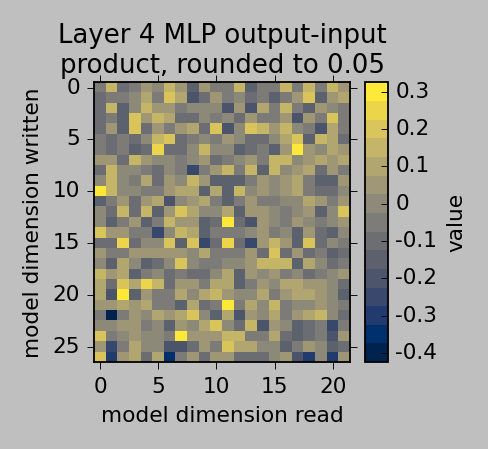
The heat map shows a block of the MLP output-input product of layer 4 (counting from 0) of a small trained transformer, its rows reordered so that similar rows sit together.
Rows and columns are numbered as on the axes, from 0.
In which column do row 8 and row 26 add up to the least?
6
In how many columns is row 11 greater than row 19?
6
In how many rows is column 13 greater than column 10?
13
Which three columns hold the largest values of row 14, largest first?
0, 7, 8
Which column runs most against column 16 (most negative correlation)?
11
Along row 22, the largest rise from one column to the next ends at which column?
2
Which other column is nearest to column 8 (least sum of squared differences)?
14
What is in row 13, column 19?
-0.05
